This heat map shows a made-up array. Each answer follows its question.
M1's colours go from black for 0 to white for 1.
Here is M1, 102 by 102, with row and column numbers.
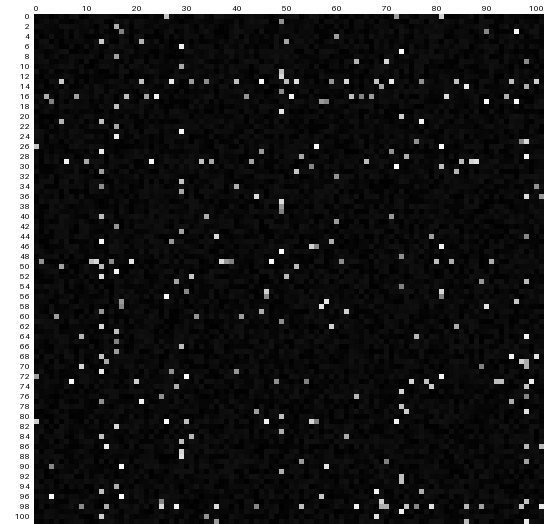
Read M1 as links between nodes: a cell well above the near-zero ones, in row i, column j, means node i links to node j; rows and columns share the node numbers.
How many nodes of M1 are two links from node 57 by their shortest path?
2
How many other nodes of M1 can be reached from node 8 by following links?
12
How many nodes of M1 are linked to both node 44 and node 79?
1
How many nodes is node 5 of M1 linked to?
3
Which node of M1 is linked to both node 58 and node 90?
node 17
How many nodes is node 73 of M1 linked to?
9
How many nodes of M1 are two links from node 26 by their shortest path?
4
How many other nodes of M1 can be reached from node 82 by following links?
12
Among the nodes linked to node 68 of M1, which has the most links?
node 13
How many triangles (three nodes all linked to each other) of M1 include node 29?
0
